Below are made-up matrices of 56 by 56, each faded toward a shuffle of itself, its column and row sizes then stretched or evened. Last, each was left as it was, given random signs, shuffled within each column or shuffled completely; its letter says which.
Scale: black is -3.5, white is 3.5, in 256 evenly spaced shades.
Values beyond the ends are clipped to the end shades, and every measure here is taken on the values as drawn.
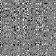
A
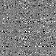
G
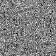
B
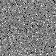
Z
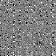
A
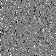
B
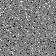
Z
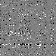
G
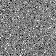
Z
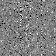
B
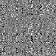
A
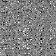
G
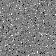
Z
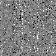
B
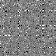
A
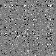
G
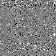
G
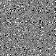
G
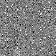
B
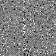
B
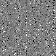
B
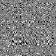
A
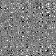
A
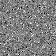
Z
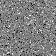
Z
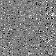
G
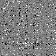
G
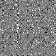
A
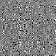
A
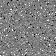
Z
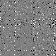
A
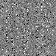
B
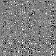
A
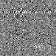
A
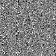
B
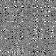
A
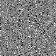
B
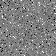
Z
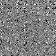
G
